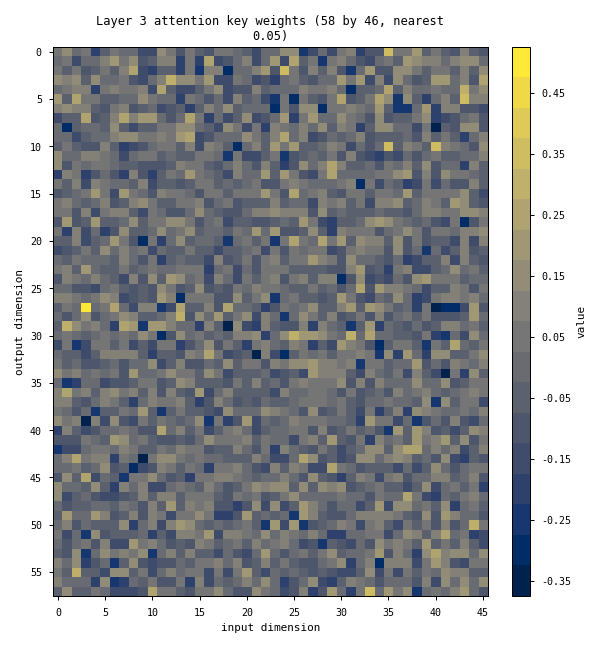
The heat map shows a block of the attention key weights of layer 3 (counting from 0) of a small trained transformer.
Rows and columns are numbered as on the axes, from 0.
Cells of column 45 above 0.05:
17
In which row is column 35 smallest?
40
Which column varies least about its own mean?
5
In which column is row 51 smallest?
3
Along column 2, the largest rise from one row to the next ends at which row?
43
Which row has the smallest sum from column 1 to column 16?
56
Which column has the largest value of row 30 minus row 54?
31
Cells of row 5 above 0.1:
8
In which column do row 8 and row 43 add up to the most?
26
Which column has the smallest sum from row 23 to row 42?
21
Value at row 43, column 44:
-0.05
